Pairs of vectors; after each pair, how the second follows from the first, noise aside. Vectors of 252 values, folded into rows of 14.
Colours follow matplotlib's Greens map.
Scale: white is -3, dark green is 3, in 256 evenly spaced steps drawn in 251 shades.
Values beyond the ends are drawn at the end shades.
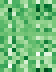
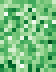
shuffled.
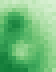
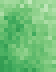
shrunk.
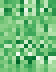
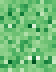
reversed, partly zeroed.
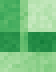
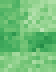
shrunk.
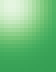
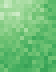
shrunk.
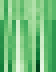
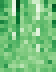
reversed, partly zeroed.
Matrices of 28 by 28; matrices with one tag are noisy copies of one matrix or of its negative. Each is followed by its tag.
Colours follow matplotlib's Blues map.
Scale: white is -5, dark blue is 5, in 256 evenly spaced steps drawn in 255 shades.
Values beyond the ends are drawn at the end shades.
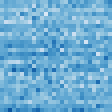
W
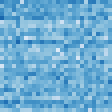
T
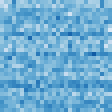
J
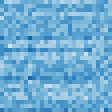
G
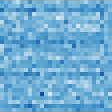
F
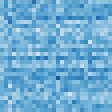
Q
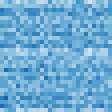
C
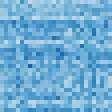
T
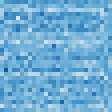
F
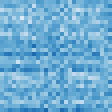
W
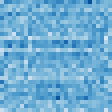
G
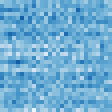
W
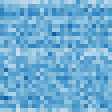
C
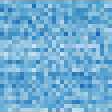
W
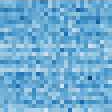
W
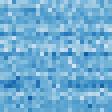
J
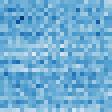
W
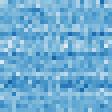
J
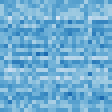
Q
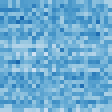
W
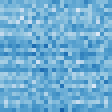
W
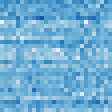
T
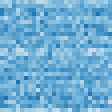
C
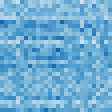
T
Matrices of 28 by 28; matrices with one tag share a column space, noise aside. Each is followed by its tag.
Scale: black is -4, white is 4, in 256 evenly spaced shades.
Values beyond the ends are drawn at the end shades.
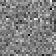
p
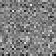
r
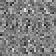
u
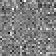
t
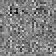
u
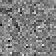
u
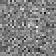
u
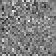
p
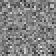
t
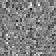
t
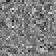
u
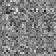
u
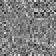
r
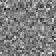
t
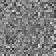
r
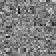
u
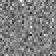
p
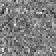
u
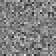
r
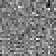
t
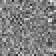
p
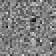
p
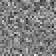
p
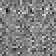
u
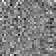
p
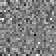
p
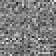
t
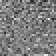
p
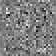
u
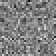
t
